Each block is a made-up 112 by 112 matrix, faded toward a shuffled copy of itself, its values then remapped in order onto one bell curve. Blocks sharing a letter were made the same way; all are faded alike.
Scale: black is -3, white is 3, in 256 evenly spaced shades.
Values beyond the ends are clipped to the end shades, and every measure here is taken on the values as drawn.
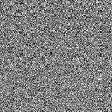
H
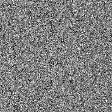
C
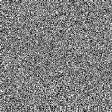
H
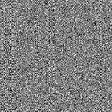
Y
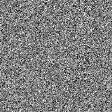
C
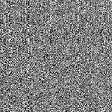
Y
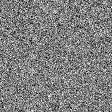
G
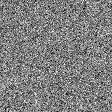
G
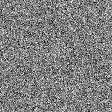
G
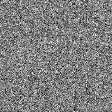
C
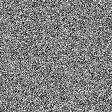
G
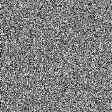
C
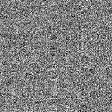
H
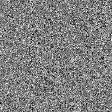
C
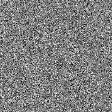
C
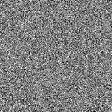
H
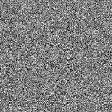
H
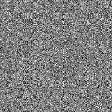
Y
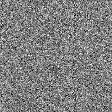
C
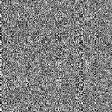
Y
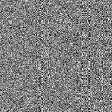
Y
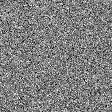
G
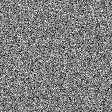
G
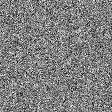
G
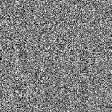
H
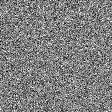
G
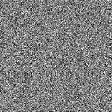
H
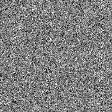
C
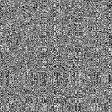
Y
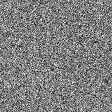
G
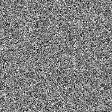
C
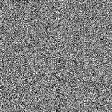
H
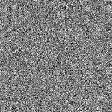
H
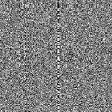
Y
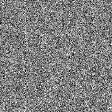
C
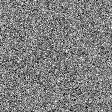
G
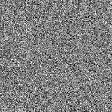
H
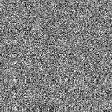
H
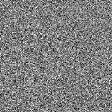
H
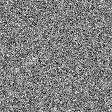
G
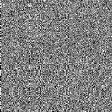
Y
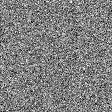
G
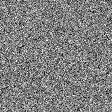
G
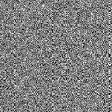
Y
